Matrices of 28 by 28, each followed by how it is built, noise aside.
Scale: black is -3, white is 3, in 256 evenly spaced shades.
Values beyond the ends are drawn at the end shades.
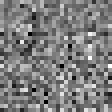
low rank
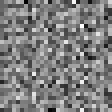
repeating rows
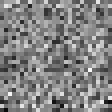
repeating columns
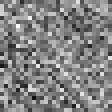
Toeplitz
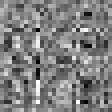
low rank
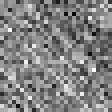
Toeplitz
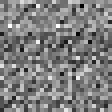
repeating columns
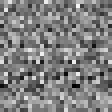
repeating columns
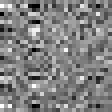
low rank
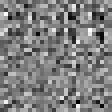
low rank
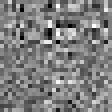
low rank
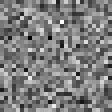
noise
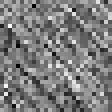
Toeplitz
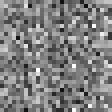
repeating rows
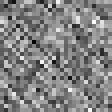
Toeplitz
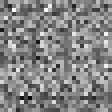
repeating columns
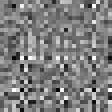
low rank
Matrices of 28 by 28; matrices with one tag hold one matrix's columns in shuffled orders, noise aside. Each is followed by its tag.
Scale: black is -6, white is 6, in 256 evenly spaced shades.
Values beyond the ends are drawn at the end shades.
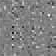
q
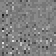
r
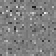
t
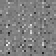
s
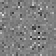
q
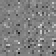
s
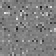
t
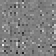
s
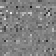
t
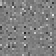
q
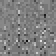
r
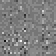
r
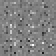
s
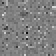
q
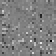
r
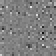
q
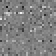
t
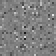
q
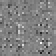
s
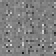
s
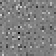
q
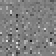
r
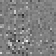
r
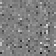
s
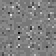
q
